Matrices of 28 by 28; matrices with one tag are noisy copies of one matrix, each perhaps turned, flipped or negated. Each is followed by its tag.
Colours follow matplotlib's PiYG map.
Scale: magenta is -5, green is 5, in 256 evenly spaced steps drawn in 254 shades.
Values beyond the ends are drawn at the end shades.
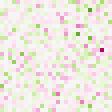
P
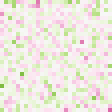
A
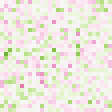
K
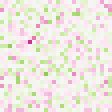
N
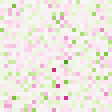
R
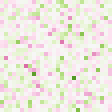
K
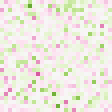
N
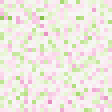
K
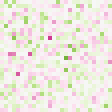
K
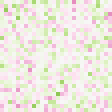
A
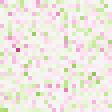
P
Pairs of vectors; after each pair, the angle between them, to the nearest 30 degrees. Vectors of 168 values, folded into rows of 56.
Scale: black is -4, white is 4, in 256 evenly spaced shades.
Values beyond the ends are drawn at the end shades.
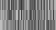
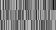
90 degrees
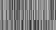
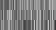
90 degrees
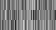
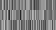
90 degrees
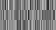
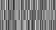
150 degrees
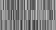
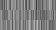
150 degrees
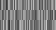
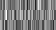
90 degrees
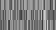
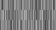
120 degrees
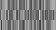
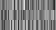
120 degrees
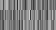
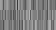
30 degrees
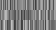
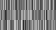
150 degrees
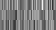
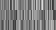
30 degrees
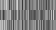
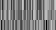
90 degrees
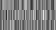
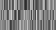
120 degrees
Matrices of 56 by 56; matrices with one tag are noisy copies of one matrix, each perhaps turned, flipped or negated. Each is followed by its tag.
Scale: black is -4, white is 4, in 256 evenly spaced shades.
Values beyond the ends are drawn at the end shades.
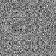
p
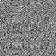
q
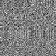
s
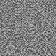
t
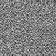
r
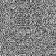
s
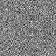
t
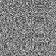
q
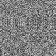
s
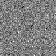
p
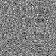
q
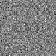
p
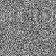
q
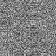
s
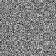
p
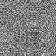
s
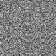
p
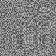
q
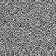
r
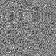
q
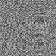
q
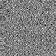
r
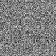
p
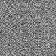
t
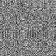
s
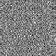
r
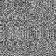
s
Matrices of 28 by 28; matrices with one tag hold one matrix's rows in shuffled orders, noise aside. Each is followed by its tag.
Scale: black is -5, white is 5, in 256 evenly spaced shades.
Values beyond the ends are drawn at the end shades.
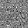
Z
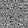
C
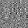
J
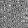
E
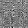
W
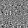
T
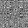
C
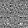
C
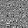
Z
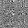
W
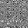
Z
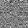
C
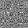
C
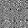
J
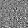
J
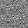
Z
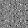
J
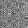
E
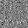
T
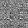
C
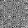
E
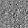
J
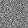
T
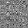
Z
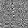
W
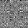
C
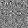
T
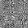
W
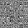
C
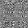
W
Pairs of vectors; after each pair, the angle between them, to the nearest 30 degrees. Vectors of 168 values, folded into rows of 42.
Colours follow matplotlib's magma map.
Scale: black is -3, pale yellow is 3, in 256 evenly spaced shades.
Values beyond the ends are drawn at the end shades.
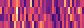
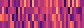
150 degrees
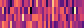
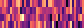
60 degrees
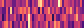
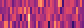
30 degrees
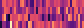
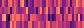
30 degrees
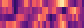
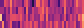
90 degrees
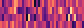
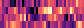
60 degrees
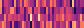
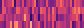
150 degrees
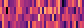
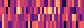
30 degrees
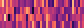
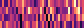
90 degrees
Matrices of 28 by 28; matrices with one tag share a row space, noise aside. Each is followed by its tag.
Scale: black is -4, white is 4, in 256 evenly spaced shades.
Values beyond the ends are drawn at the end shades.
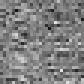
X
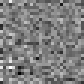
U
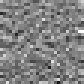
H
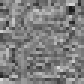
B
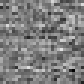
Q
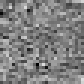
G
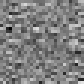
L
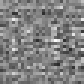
Q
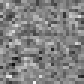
L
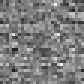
Q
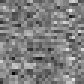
B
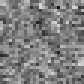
H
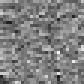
H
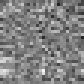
H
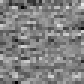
X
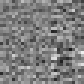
Q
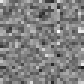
H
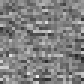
G
